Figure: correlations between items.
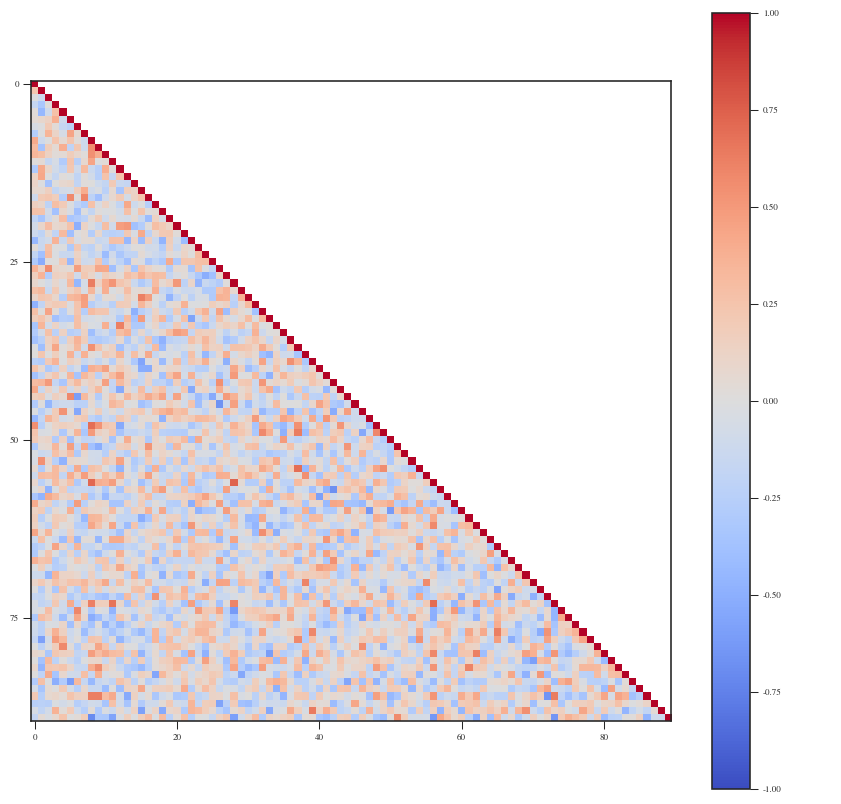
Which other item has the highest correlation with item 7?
16
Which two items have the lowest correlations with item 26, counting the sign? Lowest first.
45, 87
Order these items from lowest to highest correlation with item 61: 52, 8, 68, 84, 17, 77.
84, 68, 52, 17, 8, 77
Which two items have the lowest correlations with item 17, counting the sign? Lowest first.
83, 67
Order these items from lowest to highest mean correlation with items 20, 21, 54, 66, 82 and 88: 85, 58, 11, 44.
11, 44, 85, 58
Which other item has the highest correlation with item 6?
74
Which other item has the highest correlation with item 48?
8
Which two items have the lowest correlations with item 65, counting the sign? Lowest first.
71, 68
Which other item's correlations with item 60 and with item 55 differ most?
47
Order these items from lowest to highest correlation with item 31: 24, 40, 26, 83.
40, 83, 24, 26
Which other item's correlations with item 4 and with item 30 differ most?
79
